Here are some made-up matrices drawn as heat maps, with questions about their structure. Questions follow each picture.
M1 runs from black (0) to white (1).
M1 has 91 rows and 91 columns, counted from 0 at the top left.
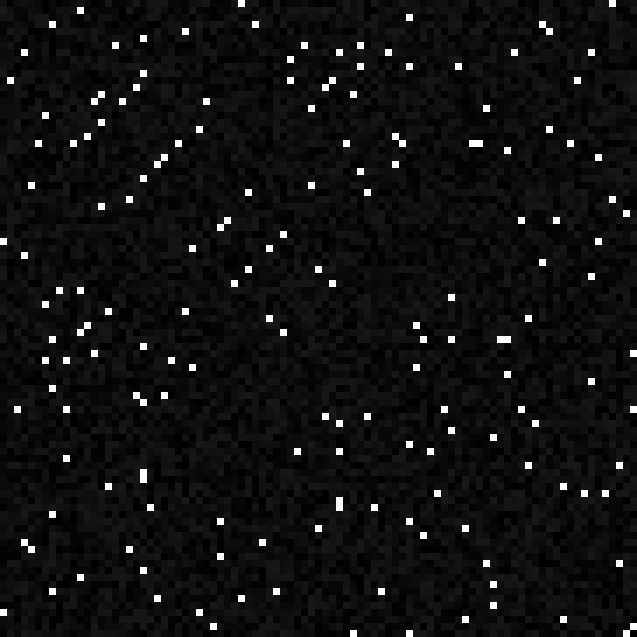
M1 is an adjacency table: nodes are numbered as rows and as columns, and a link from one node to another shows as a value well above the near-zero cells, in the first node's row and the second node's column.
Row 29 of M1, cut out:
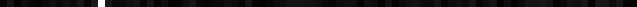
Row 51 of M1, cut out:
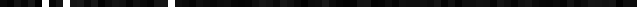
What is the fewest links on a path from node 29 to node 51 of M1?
7
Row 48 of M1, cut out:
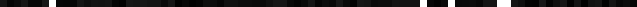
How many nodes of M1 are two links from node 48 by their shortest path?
9
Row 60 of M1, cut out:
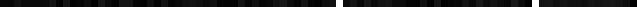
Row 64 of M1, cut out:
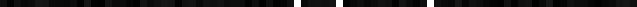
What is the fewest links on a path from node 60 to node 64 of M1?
2
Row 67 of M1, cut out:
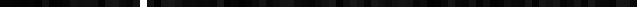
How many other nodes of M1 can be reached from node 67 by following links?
8
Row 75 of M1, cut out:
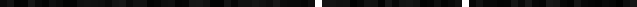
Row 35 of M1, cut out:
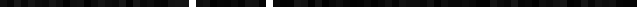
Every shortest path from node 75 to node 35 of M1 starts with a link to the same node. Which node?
node 45
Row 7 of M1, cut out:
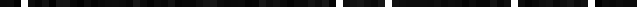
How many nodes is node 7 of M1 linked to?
5
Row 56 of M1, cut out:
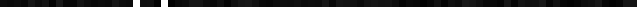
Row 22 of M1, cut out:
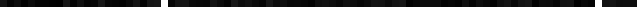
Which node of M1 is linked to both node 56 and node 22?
node 23
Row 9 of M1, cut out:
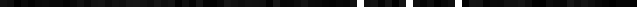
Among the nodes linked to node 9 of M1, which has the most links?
node 58
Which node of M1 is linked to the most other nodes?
node 20
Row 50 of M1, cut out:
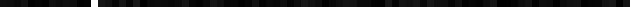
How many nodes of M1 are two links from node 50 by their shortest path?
3
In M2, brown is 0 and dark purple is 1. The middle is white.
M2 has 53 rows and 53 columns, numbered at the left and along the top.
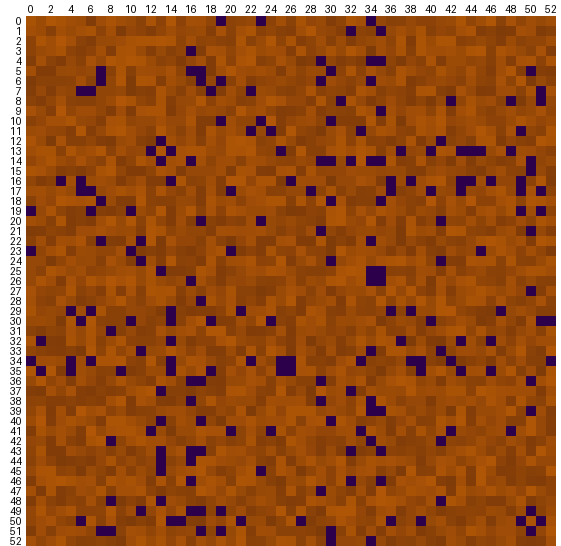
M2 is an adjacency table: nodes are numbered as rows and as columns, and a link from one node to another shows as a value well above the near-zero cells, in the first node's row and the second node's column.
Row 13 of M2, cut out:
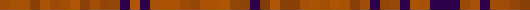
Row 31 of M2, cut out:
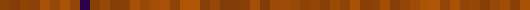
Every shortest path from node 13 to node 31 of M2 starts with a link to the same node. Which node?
node 48
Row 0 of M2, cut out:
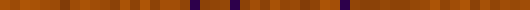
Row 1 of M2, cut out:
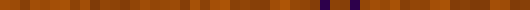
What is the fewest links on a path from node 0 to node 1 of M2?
4
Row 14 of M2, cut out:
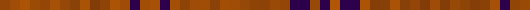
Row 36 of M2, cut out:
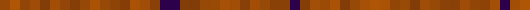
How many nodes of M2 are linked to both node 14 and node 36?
3
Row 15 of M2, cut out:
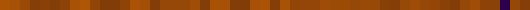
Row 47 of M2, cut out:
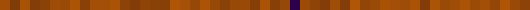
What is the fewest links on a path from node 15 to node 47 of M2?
4
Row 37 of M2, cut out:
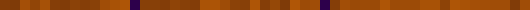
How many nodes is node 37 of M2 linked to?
2
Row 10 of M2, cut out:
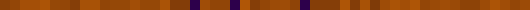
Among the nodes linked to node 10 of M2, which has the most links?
node 30
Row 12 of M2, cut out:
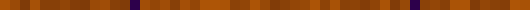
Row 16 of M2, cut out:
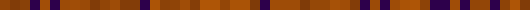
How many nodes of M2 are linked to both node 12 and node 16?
0
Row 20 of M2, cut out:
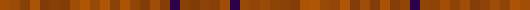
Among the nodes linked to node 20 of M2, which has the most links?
node 17
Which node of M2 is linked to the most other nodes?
node 34
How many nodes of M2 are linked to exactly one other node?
7
